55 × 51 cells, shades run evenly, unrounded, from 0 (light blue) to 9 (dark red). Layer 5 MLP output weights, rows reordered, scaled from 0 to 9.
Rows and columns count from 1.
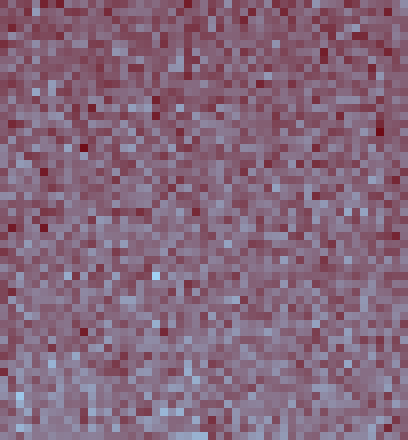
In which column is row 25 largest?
40
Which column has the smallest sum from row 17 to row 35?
9
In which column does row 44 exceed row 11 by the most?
7
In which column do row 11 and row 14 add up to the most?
33
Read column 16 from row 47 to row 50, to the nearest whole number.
7 5 5 4
